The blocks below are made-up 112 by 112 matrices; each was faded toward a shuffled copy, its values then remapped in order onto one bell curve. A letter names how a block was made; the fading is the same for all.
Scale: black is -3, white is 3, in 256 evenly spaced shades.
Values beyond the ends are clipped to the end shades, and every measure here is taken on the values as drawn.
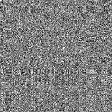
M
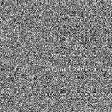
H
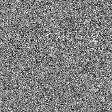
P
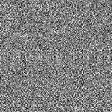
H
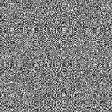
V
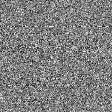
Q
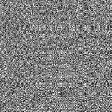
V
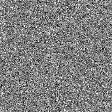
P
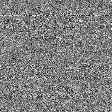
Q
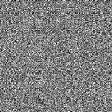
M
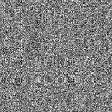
M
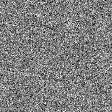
P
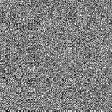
H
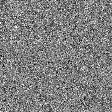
P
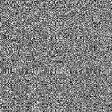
V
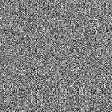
H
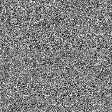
Q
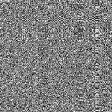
H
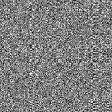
H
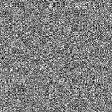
M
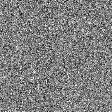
P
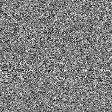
Q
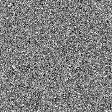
P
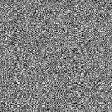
M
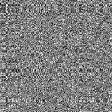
V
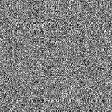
H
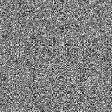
H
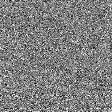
Q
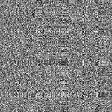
V
